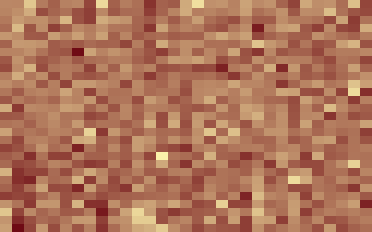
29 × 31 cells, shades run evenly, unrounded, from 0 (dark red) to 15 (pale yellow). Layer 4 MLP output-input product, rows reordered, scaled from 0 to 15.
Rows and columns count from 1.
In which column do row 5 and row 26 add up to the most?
19
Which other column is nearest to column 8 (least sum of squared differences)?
20
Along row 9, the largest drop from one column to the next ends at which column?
24
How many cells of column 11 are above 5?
24
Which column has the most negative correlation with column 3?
25
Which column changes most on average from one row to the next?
7
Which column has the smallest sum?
2
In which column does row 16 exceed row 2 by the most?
13
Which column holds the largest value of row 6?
22
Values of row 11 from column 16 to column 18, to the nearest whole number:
5 8 8
